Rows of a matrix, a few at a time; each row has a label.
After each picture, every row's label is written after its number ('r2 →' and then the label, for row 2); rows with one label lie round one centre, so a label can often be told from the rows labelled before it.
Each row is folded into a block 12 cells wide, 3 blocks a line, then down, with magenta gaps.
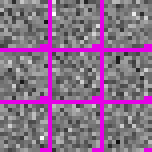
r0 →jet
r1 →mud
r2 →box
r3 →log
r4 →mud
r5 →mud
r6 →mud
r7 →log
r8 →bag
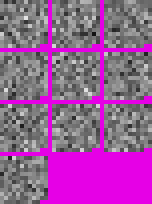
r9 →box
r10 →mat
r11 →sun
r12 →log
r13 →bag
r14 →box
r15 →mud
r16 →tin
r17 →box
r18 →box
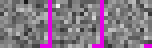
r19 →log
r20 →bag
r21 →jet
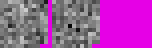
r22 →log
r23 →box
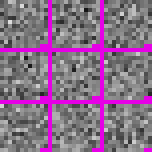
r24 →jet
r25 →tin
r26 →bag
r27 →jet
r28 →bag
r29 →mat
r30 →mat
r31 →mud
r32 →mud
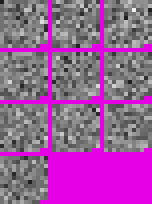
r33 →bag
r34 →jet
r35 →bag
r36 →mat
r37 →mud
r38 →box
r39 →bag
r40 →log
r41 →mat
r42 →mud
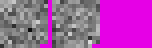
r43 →log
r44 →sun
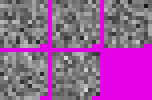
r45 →mat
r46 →mud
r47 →log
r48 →sun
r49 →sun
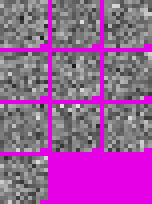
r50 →bag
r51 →mat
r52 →sun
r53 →mud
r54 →bag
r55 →jet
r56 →sun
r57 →jet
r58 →bag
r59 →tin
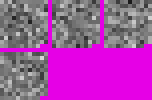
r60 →sun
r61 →box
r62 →log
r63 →mat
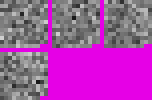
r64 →bag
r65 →bag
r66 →sun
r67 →jet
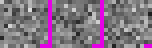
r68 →mat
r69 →box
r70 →bag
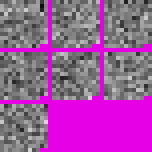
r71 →log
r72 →bag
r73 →box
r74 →log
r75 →sun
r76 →mat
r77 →box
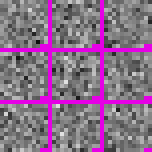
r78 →log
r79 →sun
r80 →jet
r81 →box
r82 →box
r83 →mat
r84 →sun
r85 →mat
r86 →jet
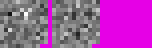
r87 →bag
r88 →mat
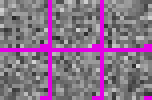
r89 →mud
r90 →mat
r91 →log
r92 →sun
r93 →mud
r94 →jet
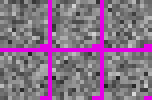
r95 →bag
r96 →box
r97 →mud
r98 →box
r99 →sun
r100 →sun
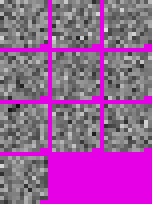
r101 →box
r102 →box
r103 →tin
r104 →mud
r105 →mat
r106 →log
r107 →mud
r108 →tin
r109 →bag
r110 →jet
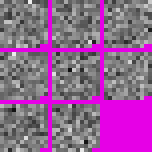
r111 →mud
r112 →mud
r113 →bag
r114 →box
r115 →tin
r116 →jet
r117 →mud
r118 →tin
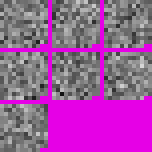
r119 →box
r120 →box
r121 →jet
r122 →box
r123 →mat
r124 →sun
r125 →sun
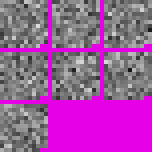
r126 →jet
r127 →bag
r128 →bag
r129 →mud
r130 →bag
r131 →jet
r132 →log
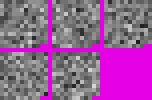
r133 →box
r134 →box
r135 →mat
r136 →sun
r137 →mud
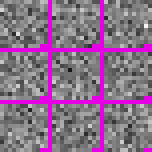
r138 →jet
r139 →box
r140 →box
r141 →mat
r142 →tin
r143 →box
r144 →mat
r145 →sun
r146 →box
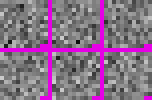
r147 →sun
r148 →bag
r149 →box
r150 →mat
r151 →mat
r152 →jet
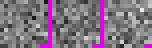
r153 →jet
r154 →mud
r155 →bag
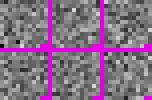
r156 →tin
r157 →box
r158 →mat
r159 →mat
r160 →mud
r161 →bag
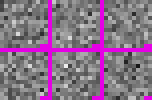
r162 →bag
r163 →box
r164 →mud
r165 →sun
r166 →box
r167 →mat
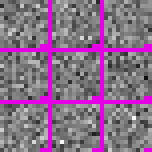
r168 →tin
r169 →box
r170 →bag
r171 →sun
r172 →jet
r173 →mat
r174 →mud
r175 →jet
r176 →log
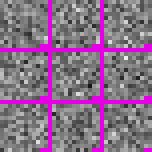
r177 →log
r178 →log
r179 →jet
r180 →mat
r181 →mat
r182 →jet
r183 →box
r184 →box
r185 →bag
